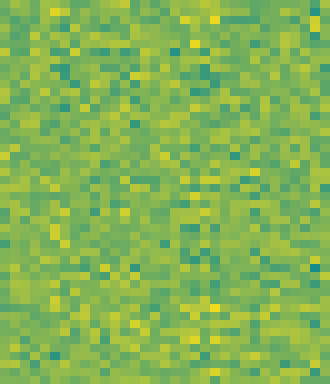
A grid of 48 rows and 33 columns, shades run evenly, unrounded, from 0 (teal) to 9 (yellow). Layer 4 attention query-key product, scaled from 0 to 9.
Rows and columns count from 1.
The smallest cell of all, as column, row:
32, 34
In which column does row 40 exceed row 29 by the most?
20
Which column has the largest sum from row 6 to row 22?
17
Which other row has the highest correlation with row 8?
38
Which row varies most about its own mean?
7
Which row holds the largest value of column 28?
39
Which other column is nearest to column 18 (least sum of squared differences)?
3
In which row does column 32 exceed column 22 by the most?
33
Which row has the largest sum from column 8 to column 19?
15
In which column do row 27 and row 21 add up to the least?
26
